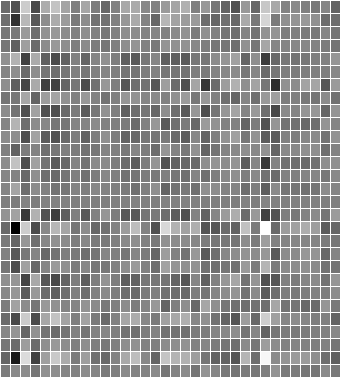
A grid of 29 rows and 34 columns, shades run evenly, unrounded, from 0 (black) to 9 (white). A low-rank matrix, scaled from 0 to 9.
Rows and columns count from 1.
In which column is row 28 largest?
27
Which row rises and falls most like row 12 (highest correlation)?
20
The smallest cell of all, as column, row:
2, 18
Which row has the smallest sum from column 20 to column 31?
13
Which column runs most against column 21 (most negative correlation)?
32
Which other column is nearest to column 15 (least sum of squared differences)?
12
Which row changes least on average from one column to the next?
16
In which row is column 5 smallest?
7
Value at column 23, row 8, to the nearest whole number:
4
